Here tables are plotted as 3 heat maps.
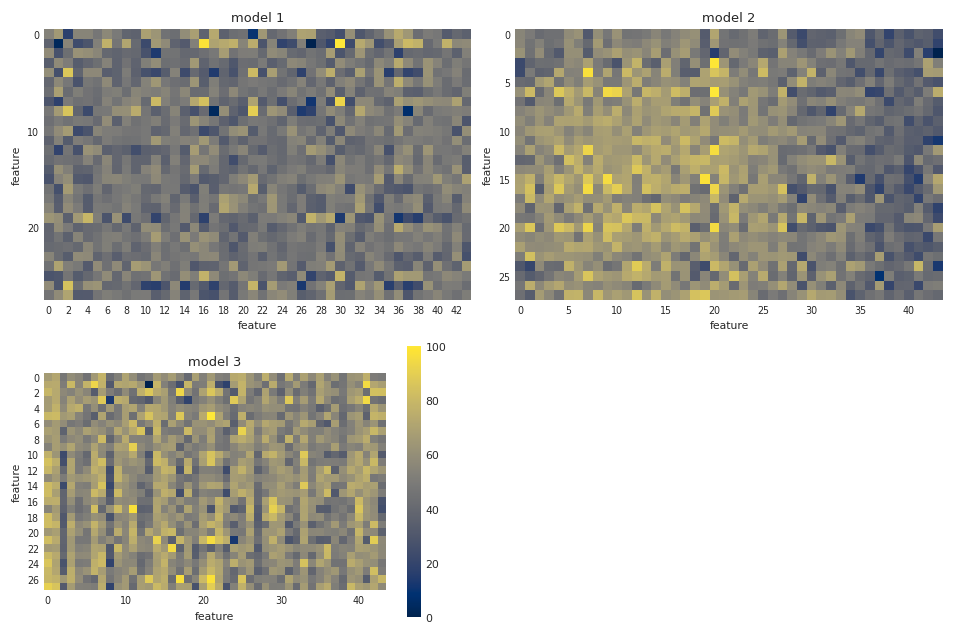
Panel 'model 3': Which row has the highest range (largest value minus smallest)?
1
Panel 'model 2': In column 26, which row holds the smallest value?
2
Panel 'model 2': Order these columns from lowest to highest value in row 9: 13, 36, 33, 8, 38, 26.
36, 38, 26, 13, 33, 8
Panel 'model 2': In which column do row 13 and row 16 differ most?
32
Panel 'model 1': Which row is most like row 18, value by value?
17
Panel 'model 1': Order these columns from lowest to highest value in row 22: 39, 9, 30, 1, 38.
9, 1, 38, 39, 30
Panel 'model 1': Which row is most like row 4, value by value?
26
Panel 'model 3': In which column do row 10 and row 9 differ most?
2
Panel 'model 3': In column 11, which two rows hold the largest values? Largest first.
17, 9
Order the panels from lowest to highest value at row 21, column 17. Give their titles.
model 1, model 2, model 3
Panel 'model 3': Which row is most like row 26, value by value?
5
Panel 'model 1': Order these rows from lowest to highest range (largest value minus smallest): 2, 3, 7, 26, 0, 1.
3, 2, 0, 26, 7, 1
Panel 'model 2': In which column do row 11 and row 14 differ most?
42
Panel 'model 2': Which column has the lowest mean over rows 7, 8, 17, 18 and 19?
43
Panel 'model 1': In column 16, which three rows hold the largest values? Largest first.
1, 7, 25
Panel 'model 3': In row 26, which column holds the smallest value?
41
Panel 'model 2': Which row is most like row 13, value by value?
27
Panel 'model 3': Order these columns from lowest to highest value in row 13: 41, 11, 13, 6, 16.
13, 11, 16, 6, 41
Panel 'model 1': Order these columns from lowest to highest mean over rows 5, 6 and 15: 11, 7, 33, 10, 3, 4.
3, 4, 33, 7, 10, 11
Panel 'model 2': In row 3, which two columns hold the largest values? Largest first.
20, 12
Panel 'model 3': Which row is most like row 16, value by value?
18
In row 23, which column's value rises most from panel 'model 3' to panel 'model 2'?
19
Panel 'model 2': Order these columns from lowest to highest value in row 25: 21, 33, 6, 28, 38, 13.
28, 33, 38, 21, 6, 13
